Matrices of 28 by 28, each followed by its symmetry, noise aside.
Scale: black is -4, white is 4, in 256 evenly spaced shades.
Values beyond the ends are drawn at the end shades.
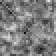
no symmetry.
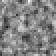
no symmetry.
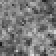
symmetric.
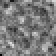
symmetric across the other diagonal.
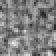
antisymmetric.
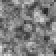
symmetric across the other diagonal.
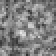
symmetric across the other diagonal.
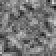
symmetric across the other diagonal.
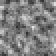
antisymmetric.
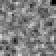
symmetric across the other diagonal.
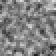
no symmetry.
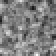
antisymmetric.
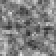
same after a half turn.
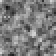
symmetric.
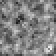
symmetric.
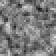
symmetric.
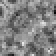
symmetric.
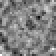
symmetric across the other diagonal.
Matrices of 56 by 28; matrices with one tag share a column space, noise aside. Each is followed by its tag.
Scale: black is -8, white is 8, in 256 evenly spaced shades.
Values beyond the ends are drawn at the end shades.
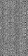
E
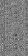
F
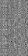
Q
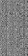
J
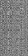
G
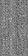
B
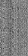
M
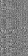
M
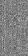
B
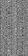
E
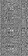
M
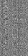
Q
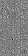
G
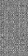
F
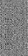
Q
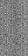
Q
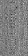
B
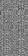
G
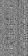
Q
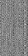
B
